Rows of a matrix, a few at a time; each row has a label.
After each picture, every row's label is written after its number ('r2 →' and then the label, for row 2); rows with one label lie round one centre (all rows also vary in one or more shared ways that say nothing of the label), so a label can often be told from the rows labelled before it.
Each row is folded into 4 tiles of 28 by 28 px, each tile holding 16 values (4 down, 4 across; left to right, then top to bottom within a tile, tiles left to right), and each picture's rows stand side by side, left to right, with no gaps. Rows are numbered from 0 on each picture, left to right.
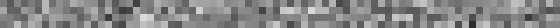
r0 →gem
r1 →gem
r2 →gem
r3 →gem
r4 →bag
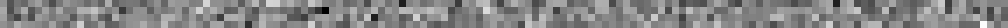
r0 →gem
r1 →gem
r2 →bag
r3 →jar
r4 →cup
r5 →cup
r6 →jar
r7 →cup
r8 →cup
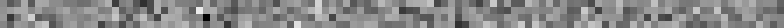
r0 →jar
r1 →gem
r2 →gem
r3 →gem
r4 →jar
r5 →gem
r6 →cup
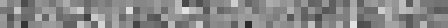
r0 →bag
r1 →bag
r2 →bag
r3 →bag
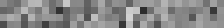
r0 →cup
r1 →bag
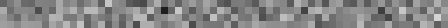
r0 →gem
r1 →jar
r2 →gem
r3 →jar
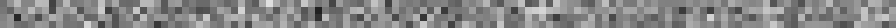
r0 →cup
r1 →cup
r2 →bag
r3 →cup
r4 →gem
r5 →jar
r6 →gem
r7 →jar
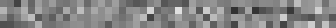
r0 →jar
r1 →jar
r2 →gem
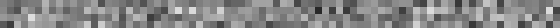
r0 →gem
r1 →jar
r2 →cup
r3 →gem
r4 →cup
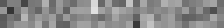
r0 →gem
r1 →bag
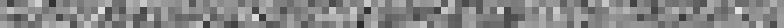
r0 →cup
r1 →bag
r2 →jar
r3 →bag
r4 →jar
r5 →bag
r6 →jar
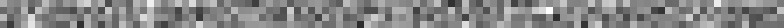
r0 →jar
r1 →cup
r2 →jar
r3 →bag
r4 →gem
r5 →bag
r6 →jar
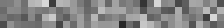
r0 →cup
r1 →jar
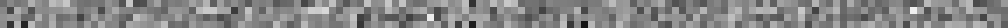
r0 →bag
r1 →gem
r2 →gem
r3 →bag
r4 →bag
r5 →bag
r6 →gem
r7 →bag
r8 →bag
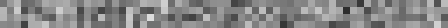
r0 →bag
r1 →bag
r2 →jar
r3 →gem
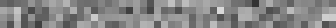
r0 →bag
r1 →gem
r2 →jar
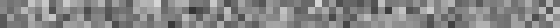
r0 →cup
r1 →cup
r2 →gem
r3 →gem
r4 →jar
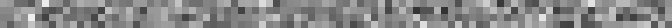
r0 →jar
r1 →bag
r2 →cup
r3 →cup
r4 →cup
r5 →bag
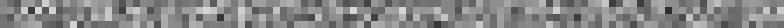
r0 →jar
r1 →gem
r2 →bag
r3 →jar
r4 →gem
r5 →cup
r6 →jar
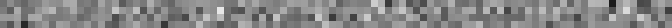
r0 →bag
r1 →jar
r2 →gem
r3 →cup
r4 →jar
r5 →cup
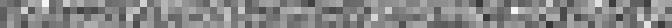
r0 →cup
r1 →bag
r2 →bag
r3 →bag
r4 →jar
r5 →cup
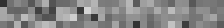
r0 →gem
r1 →bag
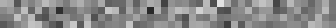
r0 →jar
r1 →gem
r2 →cup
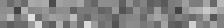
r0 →cup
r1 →gem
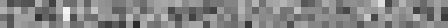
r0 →jar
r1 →bag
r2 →bag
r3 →cup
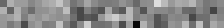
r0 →bag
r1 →bag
